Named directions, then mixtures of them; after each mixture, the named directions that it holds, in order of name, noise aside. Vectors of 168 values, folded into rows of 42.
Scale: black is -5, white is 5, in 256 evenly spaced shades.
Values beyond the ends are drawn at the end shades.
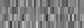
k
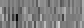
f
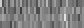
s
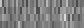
k, s.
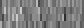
f, s.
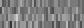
f, k, s.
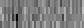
f.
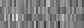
f, k, s.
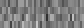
k.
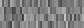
f, k, s.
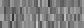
f, k, s.
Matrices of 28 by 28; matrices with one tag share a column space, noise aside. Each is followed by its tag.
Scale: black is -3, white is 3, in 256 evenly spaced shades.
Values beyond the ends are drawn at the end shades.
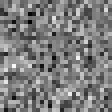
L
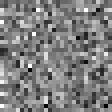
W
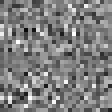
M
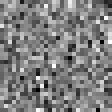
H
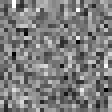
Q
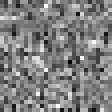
H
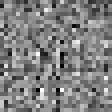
Q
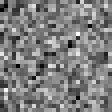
Q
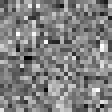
H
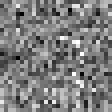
Q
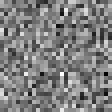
M
